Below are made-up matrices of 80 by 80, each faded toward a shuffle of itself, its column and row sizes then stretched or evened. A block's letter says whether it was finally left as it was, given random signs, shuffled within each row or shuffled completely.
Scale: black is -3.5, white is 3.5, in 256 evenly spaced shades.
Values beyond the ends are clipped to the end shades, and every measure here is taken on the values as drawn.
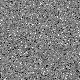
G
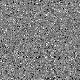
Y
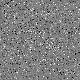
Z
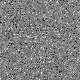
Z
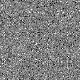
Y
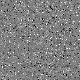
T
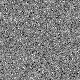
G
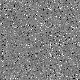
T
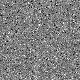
G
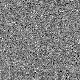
G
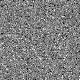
Z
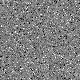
G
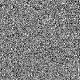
Y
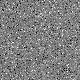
G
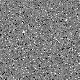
G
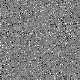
Y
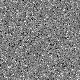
G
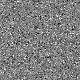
Z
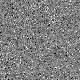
G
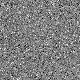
G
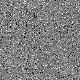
T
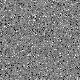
T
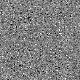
Y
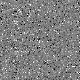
Y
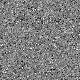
Z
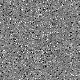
Y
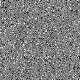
Y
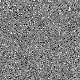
T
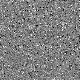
T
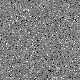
Z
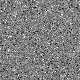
G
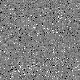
Y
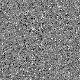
Y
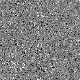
Y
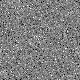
G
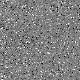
T
